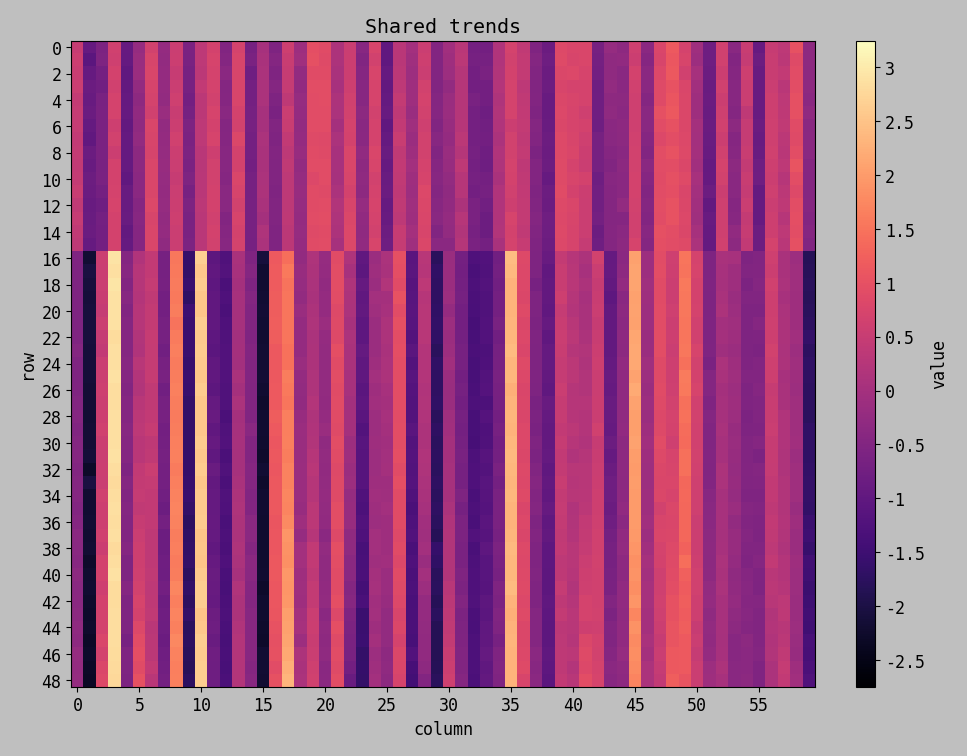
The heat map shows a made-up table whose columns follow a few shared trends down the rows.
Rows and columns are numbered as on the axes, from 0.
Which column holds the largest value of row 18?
3
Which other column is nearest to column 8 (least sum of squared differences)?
17
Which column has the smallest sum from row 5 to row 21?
1
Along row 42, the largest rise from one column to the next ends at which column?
10
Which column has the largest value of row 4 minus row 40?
15
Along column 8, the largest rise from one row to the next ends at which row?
16
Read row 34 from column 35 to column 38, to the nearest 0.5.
2.5 1 -0.5 -1
